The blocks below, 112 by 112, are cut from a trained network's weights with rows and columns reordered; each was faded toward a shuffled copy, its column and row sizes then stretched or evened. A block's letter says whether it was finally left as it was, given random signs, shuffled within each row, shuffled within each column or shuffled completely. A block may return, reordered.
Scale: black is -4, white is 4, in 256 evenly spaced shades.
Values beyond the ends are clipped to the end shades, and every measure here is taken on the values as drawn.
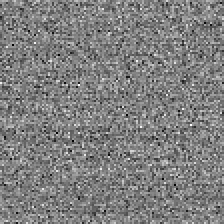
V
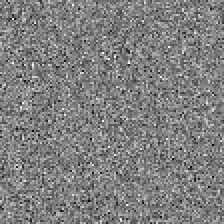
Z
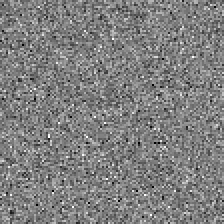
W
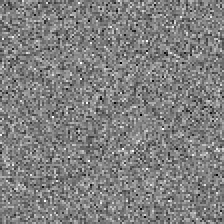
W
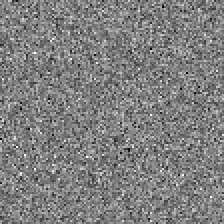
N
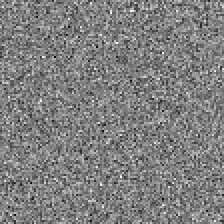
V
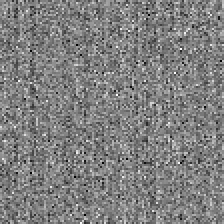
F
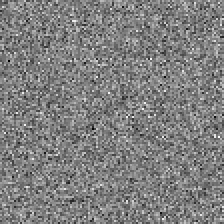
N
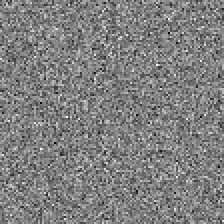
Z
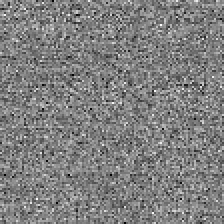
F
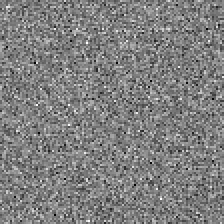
V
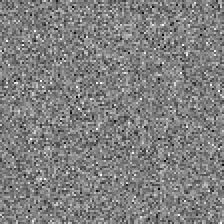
W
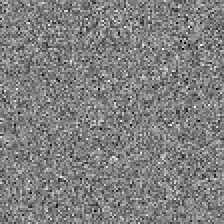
N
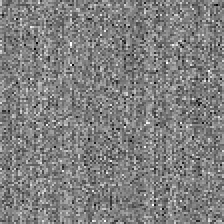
F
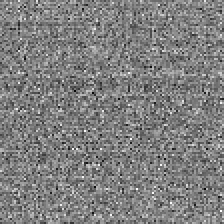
F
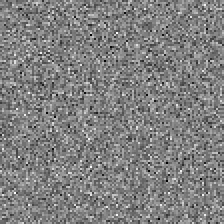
N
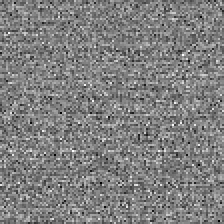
V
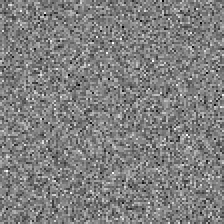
W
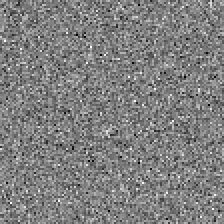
W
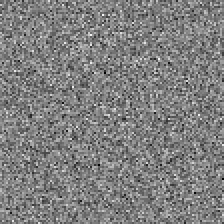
W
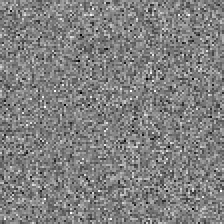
N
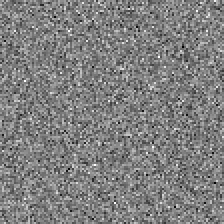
W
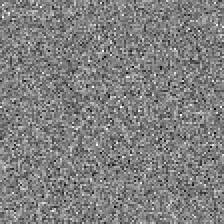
W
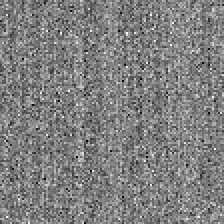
Z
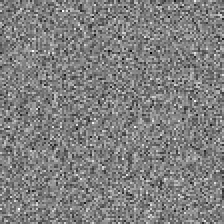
F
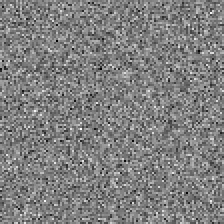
V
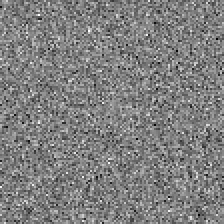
Z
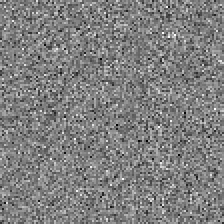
Z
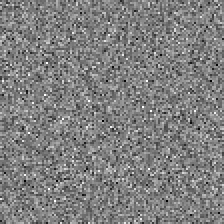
V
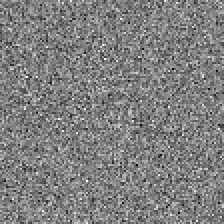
W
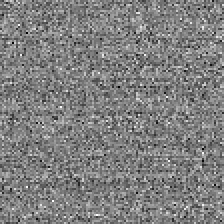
F
